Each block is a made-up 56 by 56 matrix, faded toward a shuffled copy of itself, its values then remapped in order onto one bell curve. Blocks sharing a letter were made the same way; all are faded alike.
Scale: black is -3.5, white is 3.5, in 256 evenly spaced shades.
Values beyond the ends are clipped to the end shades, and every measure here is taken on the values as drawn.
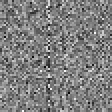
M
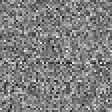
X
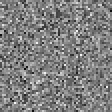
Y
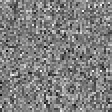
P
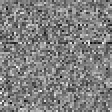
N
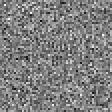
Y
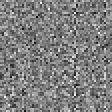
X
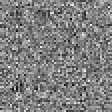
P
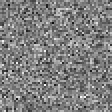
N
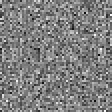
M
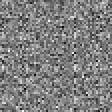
M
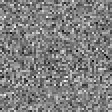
N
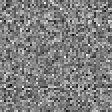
X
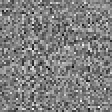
X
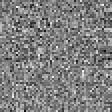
P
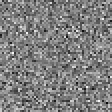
N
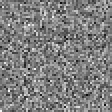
Y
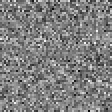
N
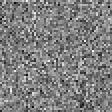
Y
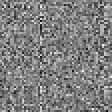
X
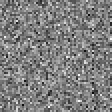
Y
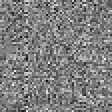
M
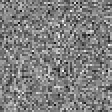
P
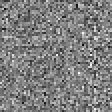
Y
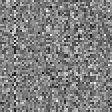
M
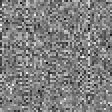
X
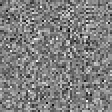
M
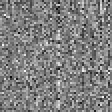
M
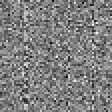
M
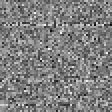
N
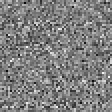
N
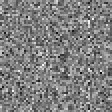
P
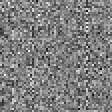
M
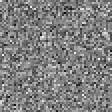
N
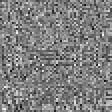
X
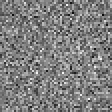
P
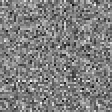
P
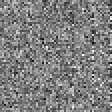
Y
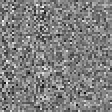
M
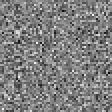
X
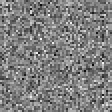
Y
